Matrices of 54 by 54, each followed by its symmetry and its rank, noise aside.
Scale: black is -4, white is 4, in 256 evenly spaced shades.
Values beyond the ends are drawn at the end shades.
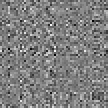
no symmetry, rank six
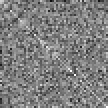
symmetric, rank twelve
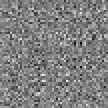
antisymmetric, rank eight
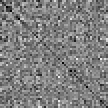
symmetric, rank eight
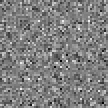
symmetric, rank twelve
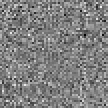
no symmetry, rank twelve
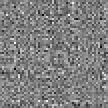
antisymmetric, rank eight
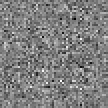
no symmetry, rank twelve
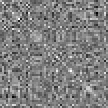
symmetric, rank eight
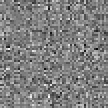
antisymmetric, rank six
